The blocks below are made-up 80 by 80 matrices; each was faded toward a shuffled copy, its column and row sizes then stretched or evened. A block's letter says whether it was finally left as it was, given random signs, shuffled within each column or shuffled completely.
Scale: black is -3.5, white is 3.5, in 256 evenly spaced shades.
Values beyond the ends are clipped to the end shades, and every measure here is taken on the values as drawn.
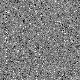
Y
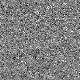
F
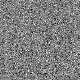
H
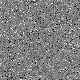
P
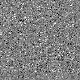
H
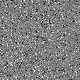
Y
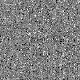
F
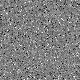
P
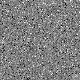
Y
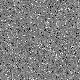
P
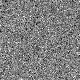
P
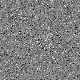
P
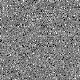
F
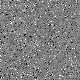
Y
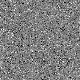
H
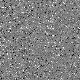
H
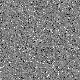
H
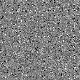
H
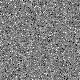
P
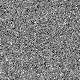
P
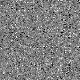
F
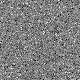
P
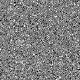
F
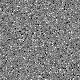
P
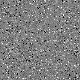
H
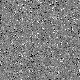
H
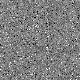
H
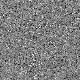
H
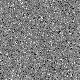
P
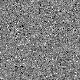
H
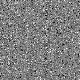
Y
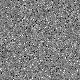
P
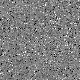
H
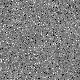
P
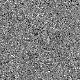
H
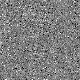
H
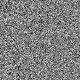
Y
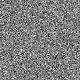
H
